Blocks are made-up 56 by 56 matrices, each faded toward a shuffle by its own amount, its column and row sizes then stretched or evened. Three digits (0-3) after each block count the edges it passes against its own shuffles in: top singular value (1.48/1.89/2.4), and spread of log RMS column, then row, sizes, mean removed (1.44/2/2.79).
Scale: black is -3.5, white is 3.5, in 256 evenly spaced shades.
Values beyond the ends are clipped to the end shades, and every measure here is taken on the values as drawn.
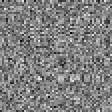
2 0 1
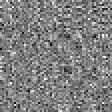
2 1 0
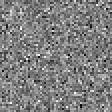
0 1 0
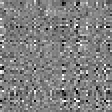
3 2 2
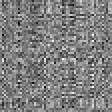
3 2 1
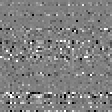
2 1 3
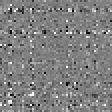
1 2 3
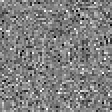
1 0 0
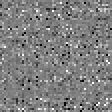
0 1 2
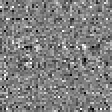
1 1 2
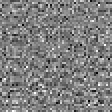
2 0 1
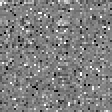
1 0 0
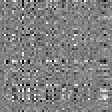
3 2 3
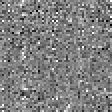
0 2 2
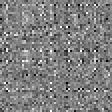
2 2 2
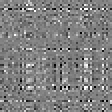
3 2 3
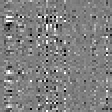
2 3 2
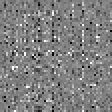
2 2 1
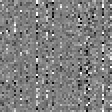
0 3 0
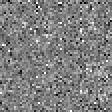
1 1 0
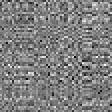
3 0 2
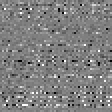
1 0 3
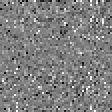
1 0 1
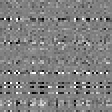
3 2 3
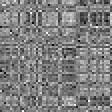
3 1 2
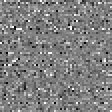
0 0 3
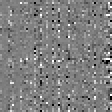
1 3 1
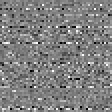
2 0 3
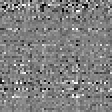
1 1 3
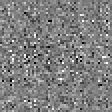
0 2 2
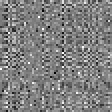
3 2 1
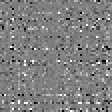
1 2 3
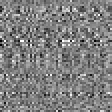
3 0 3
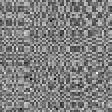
3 0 0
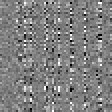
3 3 0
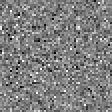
1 0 0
